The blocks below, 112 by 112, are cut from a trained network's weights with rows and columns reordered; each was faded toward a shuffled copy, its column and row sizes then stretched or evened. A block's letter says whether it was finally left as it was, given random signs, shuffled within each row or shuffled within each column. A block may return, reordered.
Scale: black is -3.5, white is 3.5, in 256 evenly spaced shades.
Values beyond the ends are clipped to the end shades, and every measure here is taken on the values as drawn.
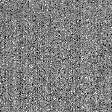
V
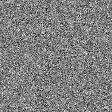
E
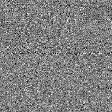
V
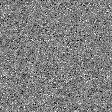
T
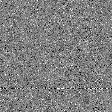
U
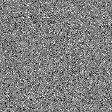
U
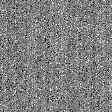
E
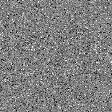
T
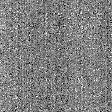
V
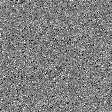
T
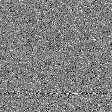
T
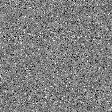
T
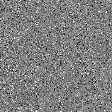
E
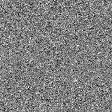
T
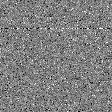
T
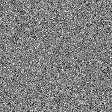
T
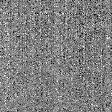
V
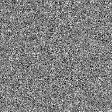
U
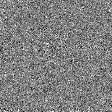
U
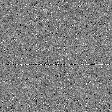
U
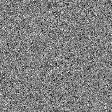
E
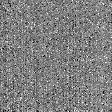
V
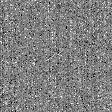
E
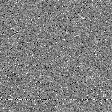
T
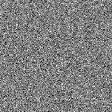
V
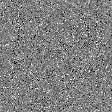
E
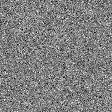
T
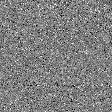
T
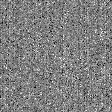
E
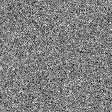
T
